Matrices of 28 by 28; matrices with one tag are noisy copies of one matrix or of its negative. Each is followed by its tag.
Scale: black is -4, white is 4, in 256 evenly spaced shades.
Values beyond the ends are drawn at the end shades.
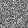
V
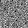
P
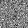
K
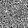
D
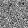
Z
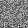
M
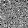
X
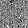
M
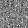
M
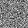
V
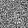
V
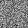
K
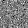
D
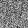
D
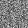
M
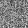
M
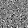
D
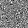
V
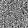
M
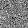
X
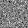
V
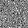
V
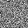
V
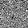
X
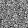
K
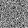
V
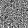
M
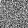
P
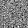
M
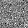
Z
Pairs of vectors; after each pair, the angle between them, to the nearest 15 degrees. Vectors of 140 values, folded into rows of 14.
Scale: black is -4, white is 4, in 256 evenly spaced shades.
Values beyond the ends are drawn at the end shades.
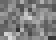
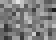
90 degrees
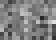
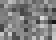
165 degrees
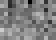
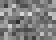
105 degrees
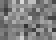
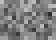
75 degrees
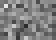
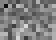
165 degrees
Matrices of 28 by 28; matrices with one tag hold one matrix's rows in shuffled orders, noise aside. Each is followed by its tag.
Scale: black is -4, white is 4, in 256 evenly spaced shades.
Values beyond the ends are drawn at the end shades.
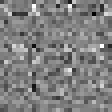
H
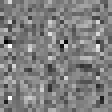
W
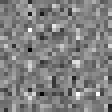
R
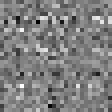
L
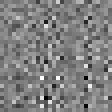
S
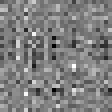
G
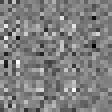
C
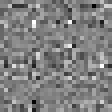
H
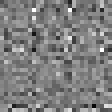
H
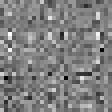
W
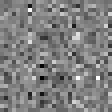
R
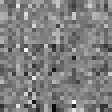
G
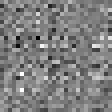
L
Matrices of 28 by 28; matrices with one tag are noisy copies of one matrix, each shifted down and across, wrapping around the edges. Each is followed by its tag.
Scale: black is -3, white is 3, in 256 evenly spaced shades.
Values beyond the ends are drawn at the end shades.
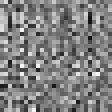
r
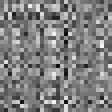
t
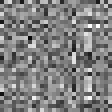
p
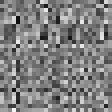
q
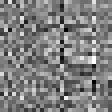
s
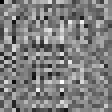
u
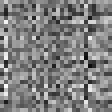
s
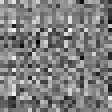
p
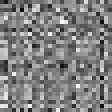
p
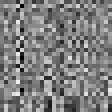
q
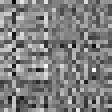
s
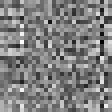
s
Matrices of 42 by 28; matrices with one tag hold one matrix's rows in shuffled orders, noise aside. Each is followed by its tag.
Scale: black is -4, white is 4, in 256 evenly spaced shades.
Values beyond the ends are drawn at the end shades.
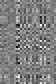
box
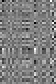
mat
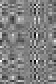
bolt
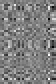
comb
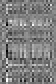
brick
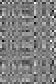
mat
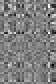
comb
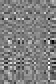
comb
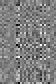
box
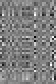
mat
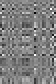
mat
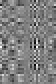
bolt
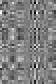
bolt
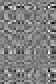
comb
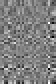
comb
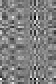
bolt
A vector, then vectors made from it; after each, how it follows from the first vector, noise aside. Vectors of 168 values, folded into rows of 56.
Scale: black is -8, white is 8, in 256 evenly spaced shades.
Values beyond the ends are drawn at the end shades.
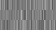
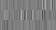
partly zeroed.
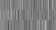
wrapped around, partly zeroed.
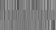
wrapped around, partly zeroed.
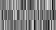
wrapped around, negated, scaled up.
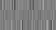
wrapped around, partly zeroed.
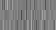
negated, partly zeroed.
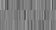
partly zeroed.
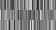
wrapped around, negated, scaled up.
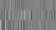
wrapped around, partly zeroed.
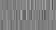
partly zeroed.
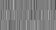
wrapped around, partly zeroed.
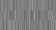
reversed, shrunk.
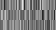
wrapped around, negated, scaled up.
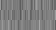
wrapped around, partly zeroed.
